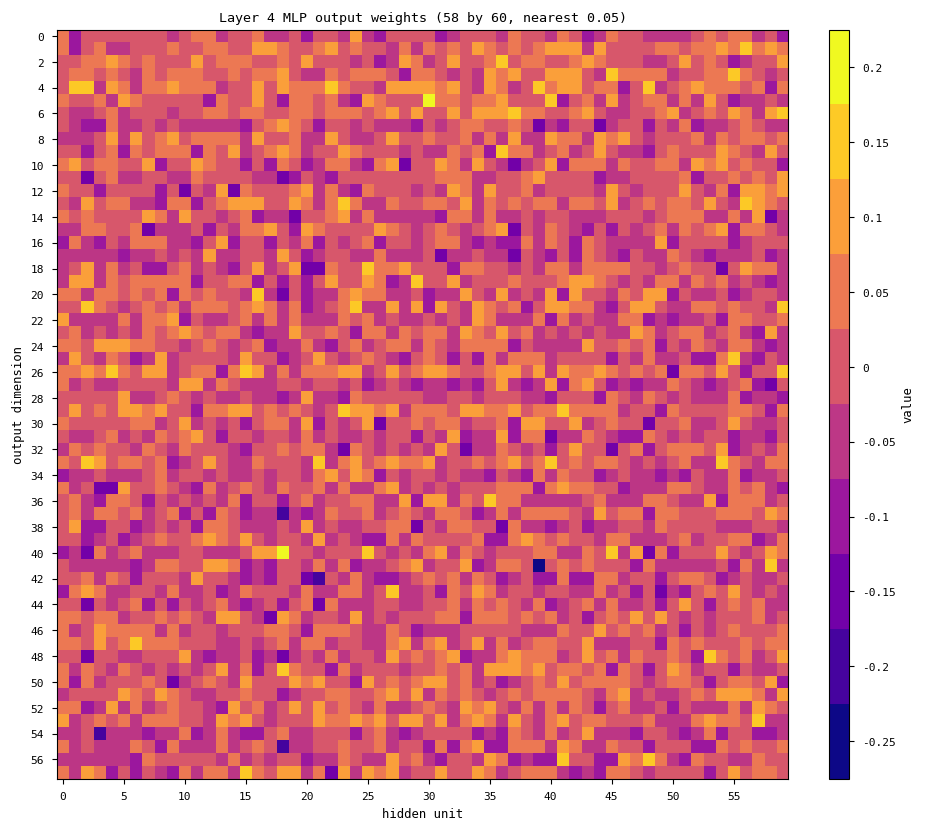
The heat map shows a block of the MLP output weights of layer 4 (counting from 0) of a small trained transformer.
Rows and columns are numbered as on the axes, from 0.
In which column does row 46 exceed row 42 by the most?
21
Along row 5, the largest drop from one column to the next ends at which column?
41
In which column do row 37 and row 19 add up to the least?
18
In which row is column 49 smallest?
43
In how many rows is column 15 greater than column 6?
24
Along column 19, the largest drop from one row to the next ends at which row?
14
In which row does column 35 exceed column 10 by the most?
12
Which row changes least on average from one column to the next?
11
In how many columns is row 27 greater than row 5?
12
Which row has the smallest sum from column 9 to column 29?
42
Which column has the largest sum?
27
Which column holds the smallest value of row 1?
1
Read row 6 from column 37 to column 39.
0.15 0.05 0.05
